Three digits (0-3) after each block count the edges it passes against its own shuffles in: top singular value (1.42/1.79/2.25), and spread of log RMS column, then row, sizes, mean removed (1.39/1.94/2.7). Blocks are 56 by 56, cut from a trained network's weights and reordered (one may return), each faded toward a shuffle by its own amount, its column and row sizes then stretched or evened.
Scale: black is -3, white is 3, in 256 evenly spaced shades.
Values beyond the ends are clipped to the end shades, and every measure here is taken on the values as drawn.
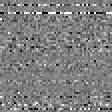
2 0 3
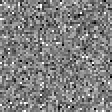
0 0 0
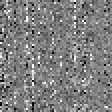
0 3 0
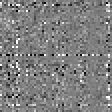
0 3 2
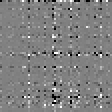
2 3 3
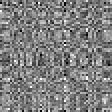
3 1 2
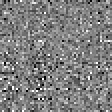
0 2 2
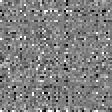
0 2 3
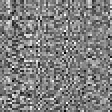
3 2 0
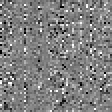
1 3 1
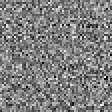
2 0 2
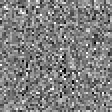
1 2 0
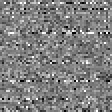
1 0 3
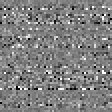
1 1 3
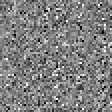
0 2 0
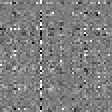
2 2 2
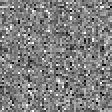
0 2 0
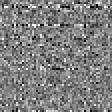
2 1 2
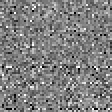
1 1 2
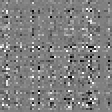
0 3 3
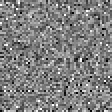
1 0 1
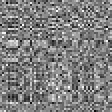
3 1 1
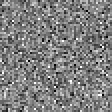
1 1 0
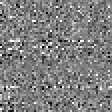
1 2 2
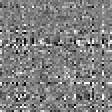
2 2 3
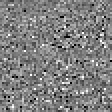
0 1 2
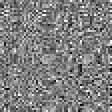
2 1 0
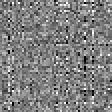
2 2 1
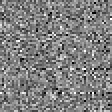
2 1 1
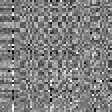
3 2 1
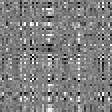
3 3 3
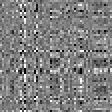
3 3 2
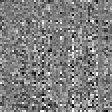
1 3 2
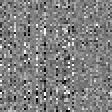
1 3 1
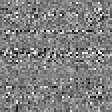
1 2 3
